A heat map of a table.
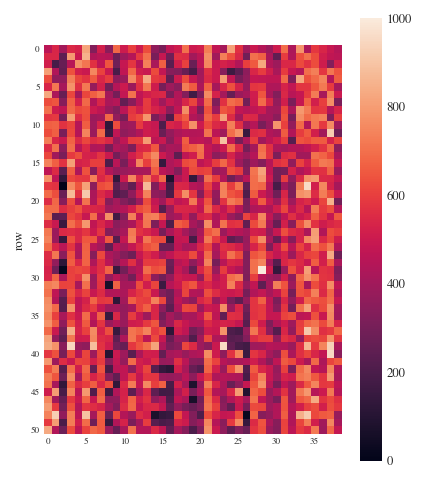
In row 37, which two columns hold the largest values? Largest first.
34, 3
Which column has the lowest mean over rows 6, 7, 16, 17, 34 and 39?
2
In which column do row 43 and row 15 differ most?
28
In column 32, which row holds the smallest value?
12
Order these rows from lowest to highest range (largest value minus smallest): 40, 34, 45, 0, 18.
0, 34, 45, 40, 18
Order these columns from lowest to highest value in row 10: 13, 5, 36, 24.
13, 36, 5, 24
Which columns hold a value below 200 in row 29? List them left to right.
2, 9, 30
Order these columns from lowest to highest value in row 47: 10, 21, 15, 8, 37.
8, 15, 10, 37, 21
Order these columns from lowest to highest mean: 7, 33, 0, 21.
7, 33, 21, 0
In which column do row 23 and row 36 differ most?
14
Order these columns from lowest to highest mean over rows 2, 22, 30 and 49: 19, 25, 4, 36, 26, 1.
19, 26, 1, 36, 25, 4
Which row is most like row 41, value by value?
24
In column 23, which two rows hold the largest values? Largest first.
39, 12
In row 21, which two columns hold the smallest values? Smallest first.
15, 26
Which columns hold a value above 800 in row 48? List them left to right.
1, 5, 33, 34
